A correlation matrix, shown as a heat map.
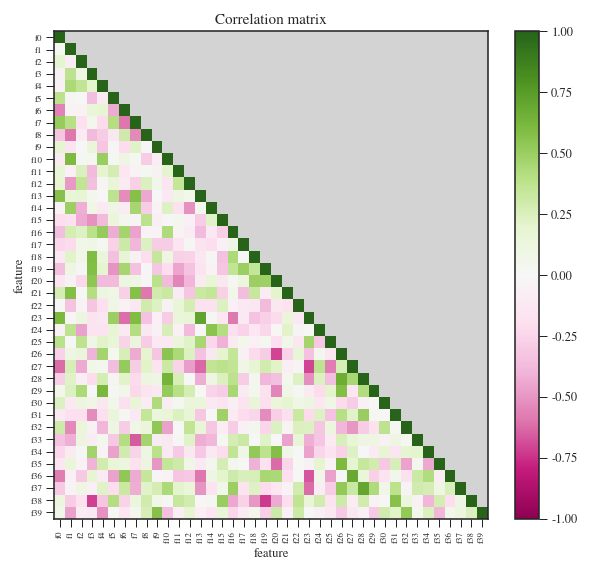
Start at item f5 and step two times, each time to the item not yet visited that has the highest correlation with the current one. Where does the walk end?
f13
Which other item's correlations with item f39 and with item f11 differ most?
f20
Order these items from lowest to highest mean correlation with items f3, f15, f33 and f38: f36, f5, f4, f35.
f4, f5, f35, f36
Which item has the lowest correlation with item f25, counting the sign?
f27
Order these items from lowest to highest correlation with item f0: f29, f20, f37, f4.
f37, f20, f4, f29
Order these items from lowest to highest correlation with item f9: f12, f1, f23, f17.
f17, f1, f23, f12
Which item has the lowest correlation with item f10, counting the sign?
f32
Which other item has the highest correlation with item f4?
f29
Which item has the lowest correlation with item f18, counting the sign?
f38
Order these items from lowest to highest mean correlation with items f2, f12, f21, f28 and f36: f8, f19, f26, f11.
f19, f8, f11, f26
